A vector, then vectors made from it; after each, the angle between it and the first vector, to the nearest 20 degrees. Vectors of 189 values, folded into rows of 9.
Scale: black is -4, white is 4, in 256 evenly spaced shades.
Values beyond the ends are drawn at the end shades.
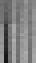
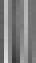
120 degrees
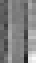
80 degrees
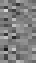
80 degrees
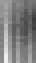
140 degrees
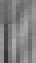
20 degrees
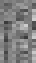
60 degrees
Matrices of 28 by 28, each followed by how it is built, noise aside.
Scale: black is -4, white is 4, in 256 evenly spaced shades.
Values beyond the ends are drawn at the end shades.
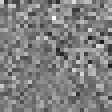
upper triangular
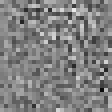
upper triangular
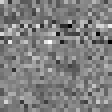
uneven rows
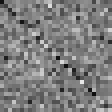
diagonal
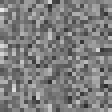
repeating rows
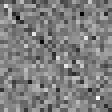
diagonal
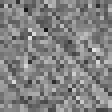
Toeplitz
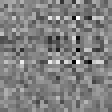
low rank
